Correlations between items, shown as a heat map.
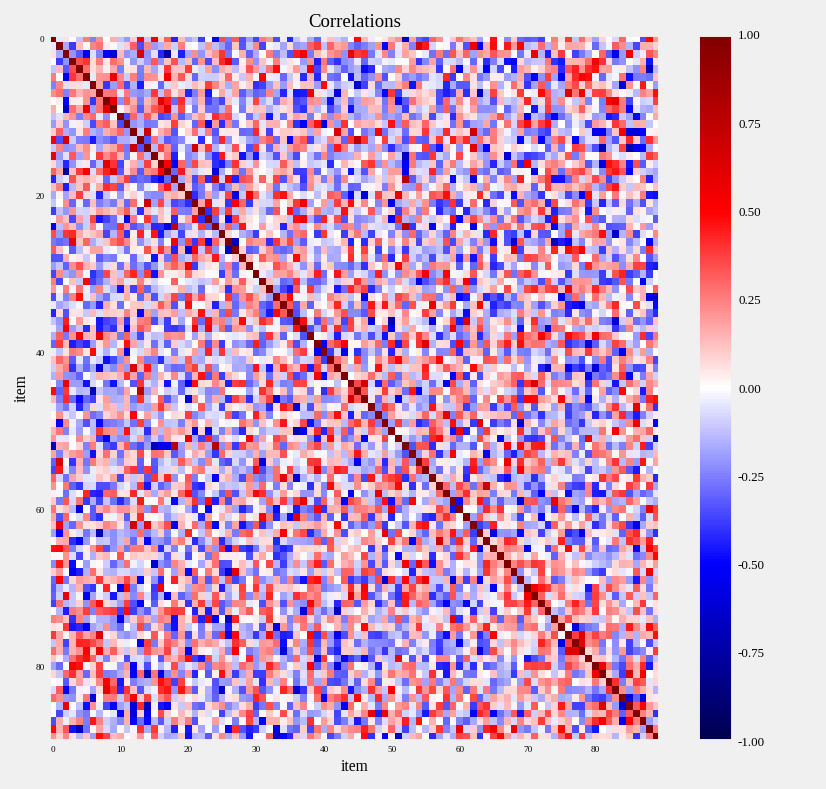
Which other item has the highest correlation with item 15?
0
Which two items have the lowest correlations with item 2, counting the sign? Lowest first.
17, 9
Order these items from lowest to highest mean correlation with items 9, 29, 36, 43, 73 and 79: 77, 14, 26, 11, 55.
55, 14, 11, 26, 77
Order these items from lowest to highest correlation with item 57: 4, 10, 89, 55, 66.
4, 55, 89, 10, 66
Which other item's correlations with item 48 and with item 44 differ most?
58
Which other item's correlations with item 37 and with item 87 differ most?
21
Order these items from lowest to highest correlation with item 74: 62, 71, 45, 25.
25, 71, 45, 62
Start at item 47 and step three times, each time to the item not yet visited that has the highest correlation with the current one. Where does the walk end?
63
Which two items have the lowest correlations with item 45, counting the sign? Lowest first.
6, 54
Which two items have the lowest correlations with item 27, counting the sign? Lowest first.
26, 20
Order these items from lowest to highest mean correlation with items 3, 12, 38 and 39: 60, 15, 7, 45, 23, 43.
23, 45, 15, 60, 43, 7
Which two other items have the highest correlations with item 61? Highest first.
36, 31
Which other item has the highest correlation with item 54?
1
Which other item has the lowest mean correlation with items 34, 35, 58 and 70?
65
